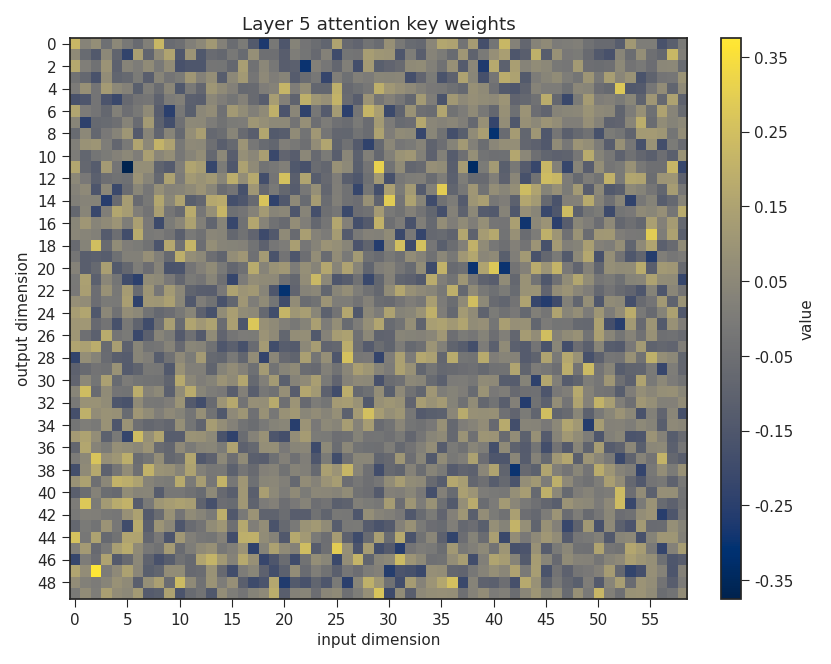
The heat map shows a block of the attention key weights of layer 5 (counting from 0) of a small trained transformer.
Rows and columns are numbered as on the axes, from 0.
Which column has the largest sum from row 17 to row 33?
1
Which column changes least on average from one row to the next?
7
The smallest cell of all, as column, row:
5, 11
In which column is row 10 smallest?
19
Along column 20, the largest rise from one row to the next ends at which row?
24
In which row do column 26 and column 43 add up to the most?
26
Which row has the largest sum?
39
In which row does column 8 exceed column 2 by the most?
15
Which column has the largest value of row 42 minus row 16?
46
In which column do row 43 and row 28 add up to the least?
29
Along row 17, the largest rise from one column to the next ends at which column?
6
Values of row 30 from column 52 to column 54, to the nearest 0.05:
-0.05 -0.1 0.15
